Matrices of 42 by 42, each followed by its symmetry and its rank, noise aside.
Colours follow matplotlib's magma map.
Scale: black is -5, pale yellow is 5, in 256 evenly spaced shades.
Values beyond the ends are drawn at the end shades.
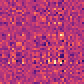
no symmetry, rank four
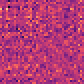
antisymmetric, rank six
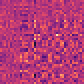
no symmetry, rank three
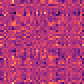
no symmetry, rank three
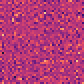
no symmetry, rank six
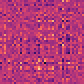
antisymmetric, rank four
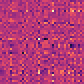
no symmetry, rank four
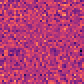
no symmetry, rank six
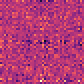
no symmetry, rank four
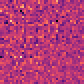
antisymmetric, rank six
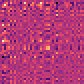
symmetric, rank three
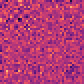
symmetric, rank six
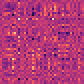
no symmetry, rank four
